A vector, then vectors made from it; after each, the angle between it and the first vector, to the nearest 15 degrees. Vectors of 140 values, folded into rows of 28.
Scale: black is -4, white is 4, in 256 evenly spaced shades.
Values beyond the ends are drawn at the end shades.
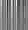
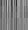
165 degrees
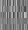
45 degrees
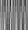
60 degrees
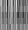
30 degrees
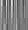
30 degrees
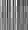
15 degrees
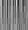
30 degrees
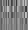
135 degrees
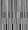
120 degrees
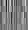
135 degrees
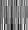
120 degrees
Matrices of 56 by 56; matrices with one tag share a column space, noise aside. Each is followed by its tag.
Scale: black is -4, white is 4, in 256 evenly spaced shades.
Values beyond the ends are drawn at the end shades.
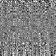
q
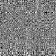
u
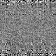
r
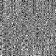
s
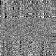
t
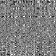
t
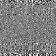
r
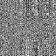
s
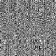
s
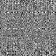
u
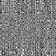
u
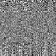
q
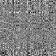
u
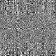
u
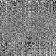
q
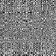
u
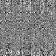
u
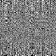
u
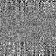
q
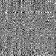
u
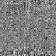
u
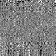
q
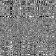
t
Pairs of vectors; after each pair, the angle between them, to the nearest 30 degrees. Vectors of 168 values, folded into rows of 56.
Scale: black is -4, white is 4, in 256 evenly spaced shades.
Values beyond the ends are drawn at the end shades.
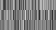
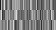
90 degrees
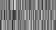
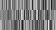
90 degrees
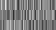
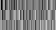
120 degrees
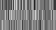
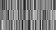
60 degrees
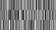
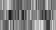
60 degrees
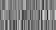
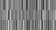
60 degrees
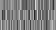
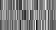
120 degrees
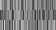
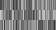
150 degrees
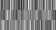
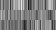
150 degrees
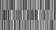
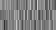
90 degrees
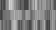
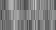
30 degrees
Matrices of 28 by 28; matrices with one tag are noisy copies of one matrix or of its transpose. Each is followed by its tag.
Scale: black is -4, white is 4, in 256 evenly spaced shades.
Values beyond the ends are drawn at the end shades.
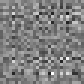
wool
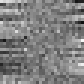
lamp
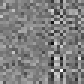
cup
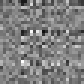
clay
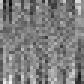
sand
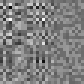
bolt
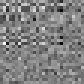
bolt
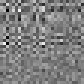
bolt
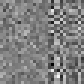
cup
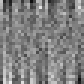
sand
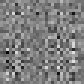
wool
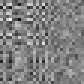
bolt
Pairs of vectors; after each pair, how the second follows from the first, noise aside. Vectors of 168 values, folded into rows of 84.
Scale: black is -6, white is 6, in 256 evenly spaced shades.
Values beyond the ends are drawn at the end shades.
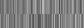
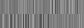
reversed, negated, partly zeroed.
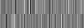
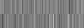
reversed, negated, shrunk.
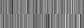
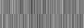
wrapped around, negated, shrunk.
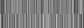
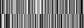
reversed, scaled up.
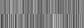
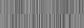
wrapped around, negated, shrunk.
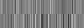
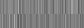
wrapped around, negated, shrunk.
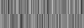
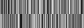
scaled up.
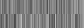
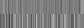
reversed, negated, partly zeroed.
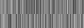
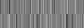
reversed, negated, partly zeroed.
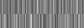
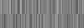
negated, shrunk.
